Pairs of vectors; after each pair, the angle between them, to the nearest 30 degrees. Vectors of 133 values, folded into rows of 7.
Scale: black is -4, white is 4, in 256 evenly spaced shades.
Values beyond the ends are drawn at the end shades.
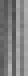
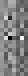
120 degrees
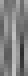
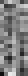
60 degrees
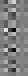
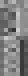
60 degrees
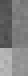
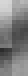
120 degrees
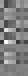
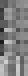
60 degrees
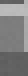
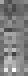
120 degrees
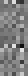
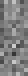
60 degrees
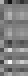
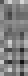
150 degrees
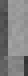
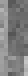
150 degrees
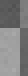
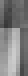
30 degrees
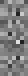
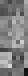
120 degrees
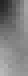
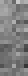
120 degrees
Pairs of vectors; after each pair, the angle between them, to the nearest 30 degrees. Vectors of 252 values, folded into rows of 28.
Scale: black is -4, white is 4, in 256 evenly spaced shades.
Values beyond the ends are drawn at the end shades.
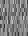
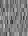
150 degrees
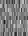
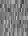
150 degrees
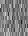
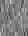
120 degrees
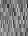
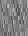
150 degrees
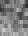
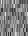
90 degrees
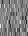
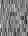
30 degrees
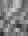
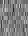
90 degrees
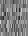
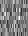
150 degrees
